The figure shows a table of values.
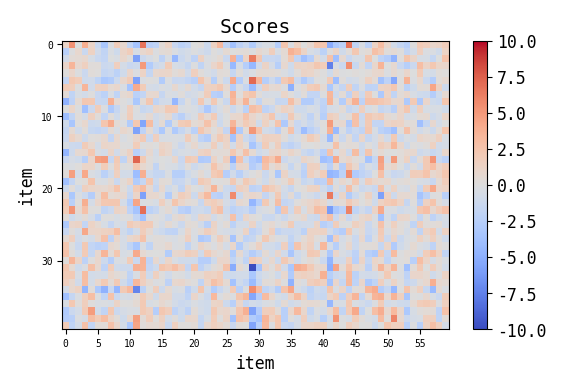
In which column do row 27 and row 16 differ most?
11
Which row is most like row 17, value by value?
20
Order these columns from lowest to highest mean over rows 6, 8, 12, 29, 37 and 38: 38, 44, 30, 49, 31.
30, 38, 44, 31, 49
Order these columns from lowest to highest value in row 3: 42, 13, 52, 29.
29, 13, 52, 42
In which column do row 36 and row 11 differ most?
41
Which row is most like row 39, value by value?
22
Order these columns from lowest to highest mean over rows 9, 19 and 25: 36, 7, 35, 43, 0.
0, 7, 36, 43, 35
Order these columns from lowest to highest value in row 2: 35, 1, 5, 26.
5, 1, 35, 26
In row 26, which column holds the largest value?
3
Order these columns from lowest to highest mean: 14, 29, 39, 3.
29, 14, 39, 3
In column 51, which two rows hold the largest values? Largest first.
38, 16
